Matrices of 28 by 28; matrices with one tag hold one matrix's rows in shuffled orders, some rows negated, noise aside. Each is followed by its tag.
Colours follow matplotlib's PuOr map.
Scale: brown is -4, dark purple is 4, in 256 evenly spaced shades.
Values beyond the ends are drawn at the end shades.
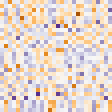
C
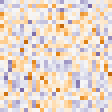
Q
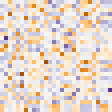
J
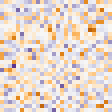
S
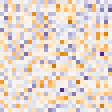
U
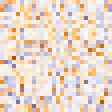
S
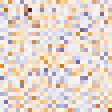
Q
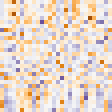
S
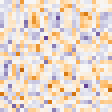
J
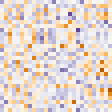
U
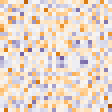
Q
